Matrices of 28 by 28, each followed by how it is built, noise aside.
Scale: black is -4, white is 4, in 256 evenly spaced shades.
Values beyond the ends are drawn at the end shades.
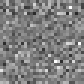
uneven rows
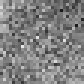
smooth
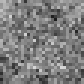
smooth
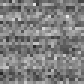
blocks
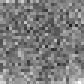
smooth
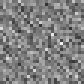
Toeplitz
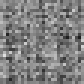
blocks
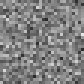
noise
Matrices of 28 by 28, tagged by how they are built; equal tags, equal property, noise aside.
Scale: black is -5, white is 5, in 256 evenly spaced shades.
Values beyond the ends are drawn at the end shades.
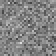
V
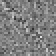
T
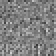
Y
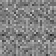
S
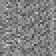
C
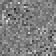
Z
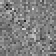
T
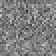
S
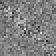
T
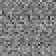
S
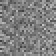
C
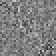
Z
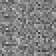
C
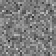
S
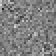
Z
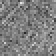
V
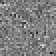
T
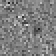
Z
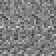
S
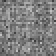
Y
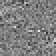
Z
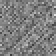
V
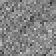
V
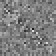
T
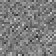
V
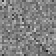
T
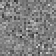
Z
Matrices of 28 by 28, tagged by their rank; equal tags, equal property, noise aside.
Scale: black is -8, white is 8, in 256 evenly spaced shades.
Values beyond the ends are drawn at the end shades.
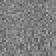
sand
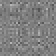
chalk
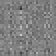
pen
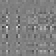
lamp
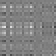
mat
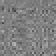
pen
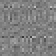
chalk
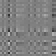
mat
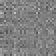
pen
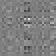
lamp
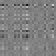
mat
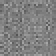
pen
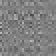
chalk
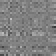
chalk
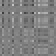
mat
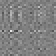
lamp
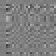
lamp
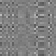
lamp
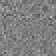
sand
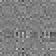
chalk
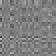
lamp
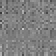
chalk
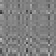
lamp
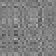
chalk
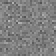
sand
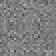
sand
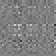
chalk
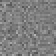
sand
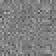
sand
